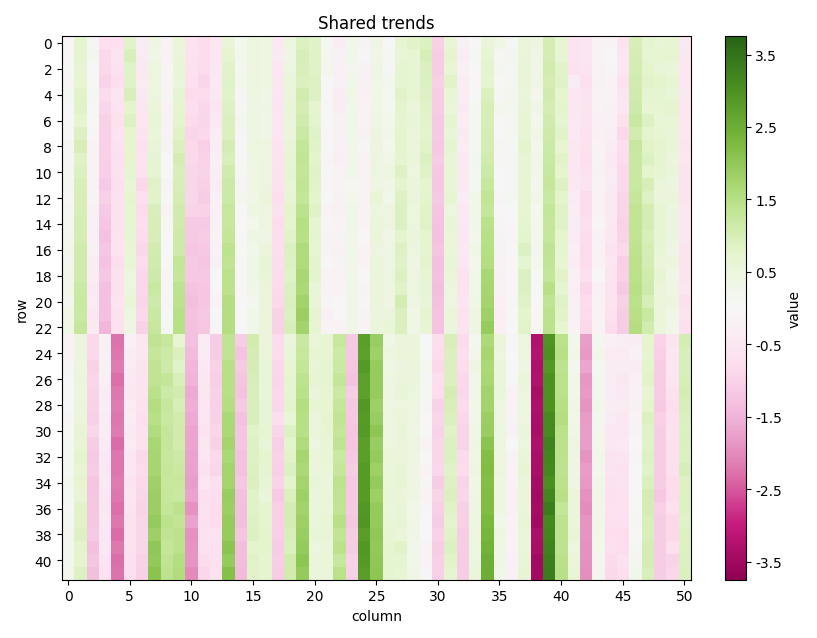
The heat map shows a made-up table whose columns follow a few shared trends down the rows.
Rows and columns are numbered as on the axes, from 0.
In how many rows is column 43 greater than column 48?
19
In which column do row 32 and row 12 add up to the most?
39
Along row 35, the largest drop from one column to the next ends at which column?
38
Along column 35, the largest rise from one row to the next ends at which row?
23
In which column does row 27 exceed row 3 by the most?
24
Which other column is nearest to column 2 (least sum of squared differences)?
14
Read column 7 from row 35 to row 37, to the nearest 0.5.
2 2 2
